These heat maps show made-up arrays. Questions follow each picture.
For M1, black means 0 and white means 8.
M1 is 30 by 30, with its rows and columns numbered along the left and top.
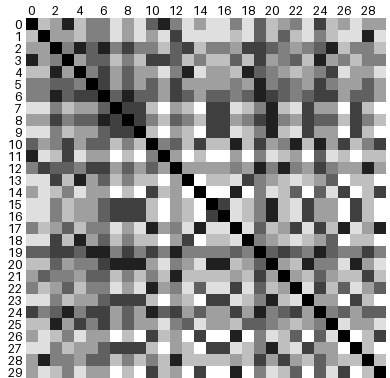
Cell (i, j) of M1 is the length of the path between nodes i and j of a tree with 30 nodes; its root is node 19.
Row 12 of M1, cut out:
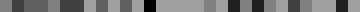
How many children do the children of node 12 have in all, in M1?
1
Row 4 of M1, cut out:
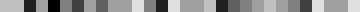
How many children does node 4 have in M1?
2
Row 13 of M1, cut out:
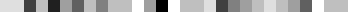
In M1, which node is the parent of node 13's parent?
2
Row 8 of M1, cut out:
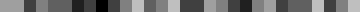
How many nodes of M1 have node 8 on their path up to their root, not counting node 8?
7
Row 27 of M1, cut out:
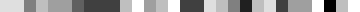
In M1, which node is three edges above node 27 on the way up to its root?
6
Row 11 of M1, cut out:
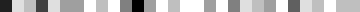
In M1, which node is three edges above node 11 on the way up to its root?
24
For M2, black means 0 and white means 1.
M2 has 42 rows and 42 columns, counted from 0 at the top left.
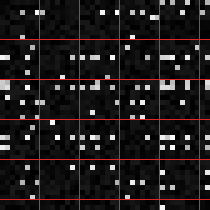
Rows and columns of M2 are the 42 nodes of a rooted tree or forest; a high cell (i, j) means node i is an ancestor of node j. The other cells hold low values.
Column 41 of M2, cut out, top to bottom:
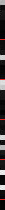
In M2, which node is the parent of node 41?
34
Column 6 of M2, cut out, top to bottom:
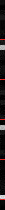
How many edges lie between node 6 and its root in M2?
3
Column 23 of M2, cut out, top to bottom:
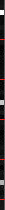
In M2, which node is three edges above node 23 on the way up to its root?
2
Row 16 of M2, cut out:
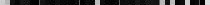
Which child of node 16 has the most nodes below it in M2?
0
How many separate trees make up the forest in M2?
8
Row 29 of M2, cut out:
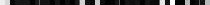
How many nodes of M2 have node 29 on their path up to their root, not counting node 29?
8
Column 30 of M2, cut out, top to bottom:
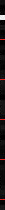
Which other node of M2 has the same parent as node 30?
31
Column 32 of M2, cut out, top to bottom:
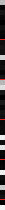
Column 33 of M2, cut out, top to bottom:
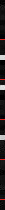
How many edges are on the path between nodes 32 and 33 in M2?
8
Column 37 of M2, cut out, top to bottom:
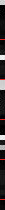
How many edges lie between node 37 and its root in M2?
6
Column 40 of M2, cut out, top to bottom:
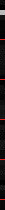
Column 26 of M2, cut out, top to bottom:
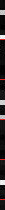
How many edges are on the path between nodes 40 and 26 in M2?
6
